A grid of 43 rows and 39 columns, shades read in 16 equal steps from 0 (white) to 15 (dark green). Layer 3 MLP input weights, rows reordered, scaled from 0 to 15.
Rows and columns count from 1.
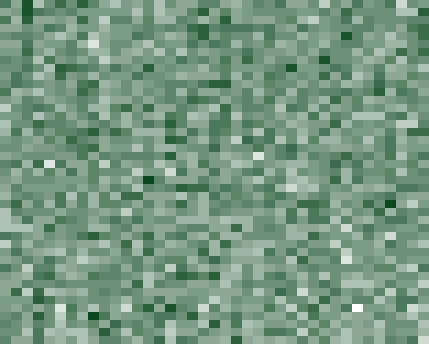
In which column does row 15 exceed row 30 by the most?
36
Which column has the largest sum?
25
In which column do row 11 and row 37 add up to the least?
28
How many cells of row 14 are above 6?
31
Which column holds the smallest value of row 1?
37
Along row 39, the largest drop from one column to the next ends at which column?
33
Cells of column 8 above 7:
29
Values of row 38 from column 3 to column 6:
8 13 11 8
